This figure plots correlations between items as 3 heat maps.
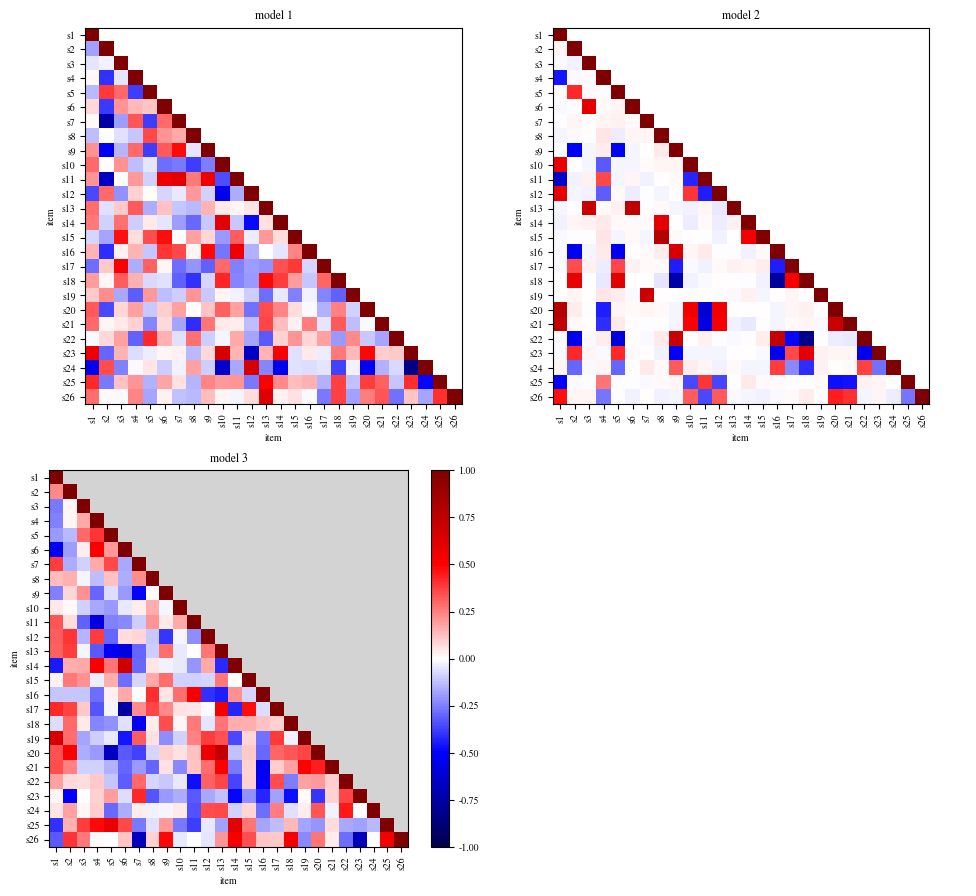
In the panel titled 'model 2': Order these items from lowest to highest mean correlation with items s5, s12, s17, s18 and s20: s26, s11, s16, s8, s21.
s16, s11, s8, s26, s21
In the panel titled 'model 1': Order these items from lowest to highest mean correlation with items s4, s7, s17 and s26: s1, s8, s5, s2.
s2, s5, s8, s1
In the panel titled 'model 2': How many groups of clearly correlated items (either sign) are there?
5
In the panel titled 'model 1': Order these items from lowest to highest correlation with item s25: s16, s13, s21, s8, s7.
s8, s7, s16, s21, s13
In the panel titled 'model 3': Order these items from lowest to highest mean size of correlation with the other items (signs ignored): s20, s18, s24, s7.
s24, s18, s7, s20
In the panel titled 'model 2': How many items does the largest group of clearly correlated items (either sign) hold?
9
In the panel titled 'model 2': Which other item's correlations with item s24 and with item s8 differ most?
s15
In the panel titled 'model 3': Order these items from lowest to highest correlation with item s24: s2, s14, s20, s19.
s14, s19, s2, s20
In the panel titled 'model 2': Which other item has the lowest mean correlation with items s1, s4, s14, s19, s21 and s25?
s11
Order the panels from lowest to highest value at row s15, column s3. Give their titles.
model 2, model 3, model 1
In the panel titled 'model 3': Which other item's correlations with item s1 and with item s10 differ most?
s19
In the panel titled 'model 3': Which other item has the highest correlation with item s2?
s20
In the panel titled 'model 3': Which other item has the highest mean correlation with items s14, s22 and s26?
s25
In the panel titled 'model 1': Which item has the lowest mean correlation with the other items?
s24
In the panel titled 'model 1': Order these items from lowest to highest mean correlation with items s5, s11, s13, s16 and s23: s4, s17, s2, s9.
s2, s17, s4, s9
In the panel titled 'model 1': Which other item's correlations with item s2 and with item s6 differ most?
s11
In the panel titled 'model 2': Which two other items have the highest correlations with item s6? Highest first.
s13, s3
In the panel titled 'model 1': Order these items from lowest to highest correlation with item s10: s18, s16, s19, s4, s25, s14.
s16, s4, s19, s25, s18, s14
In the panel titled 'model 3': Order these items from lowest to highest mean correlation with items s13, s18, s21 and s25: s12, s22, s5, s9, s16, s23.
s16, s23, s5, s22, s12, s9
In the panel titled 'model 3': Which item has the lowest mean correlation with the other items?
s23
